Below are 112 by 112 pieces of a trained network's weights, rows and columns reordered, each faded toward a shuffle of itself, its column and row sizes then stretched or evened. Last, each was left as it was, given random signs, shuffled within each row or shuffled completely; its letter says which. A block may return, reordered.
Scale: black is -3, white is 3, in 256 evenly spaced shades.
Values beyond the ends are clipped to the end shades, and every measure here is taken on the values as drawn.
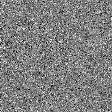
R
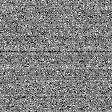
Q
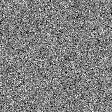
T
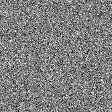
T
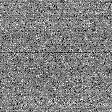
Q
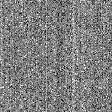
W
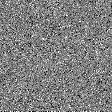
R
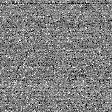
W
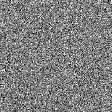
W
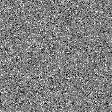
R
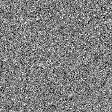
R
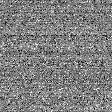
Q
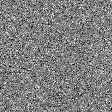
T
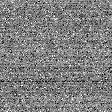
Q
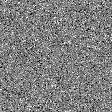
T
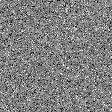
T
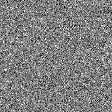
W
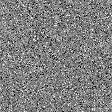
Q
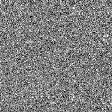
W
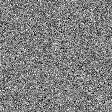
Q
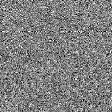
W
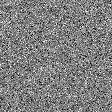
T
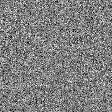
R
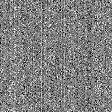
W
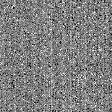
W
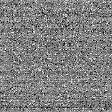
W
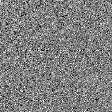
W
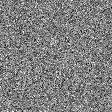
T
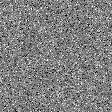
T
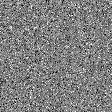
T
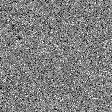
T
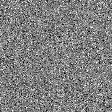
Q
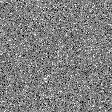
T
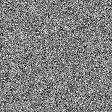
T
